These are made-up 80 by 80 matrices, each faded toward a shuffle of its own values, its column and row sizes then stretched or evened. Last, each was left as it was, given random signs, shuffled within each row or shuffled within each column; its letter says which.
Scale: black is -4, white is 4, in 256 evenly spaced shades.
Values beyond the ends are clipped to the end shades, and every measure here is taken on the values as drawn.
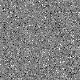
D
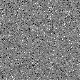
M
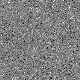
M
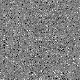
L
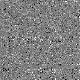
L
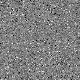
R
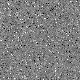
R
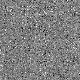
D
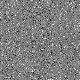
M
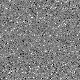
R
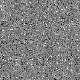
L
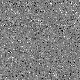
R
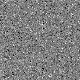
M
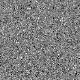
D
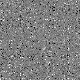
D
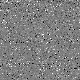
R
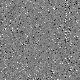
M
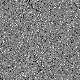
M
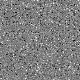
R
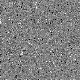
D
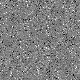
M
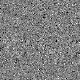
L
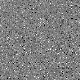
L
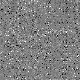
L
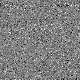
R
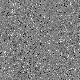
M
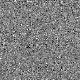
D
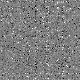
D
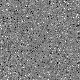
M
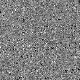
D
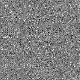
L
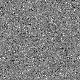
R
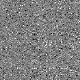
L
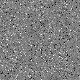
M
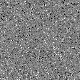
R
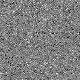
R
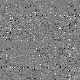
D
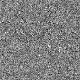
L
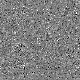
D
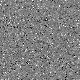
R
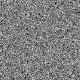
M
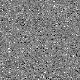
L
